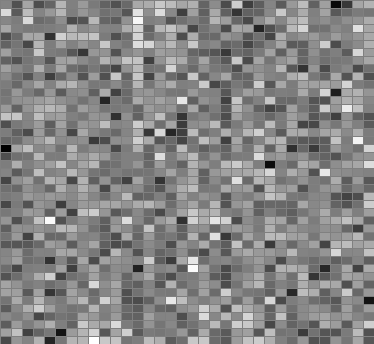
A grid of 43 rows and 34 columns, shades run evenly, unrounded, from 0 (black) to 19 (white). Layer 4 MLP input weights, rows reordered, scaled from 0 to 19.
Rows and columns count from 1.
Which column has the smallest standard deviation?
29
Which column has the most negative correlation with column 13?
23
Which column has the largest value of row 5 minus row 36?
13
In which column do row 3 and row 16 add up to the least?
17
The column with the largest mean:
18
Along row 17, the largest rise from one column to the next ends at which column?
15
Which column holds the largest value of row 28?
5
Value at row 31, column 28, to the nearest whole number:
10
